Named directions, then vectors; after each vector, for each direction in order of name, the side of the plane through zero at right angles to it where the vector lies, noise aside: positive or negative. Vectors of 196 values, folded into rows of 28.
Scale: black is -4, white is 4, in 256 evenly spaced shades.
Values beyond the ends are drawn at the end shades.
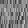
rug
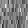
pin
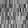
negative, negative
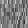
positive, negative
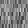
positive, positive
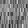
positive, positive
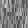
positive, negative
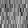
negative, negative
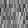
negative, negative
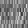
negative, negative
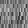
positive, positive
